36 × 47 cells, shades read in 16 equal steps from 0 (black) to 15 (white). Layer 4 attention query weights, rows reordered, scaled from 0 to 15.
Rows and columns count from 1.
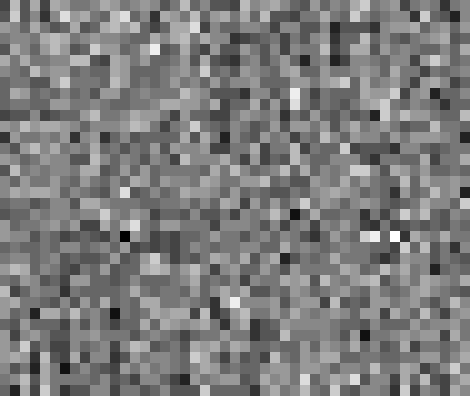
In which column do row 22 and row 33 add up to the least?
13
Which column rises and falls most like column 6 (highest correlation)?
7
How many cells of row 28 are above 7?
24
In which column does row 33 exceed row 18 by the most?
47
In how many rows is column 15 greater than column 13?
17
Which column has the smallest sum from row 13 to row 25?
39
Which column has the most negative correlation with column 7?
46
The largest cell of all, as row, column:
22, 40
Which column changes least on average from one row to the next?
12
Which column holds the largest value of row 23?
41
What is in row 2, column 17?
10
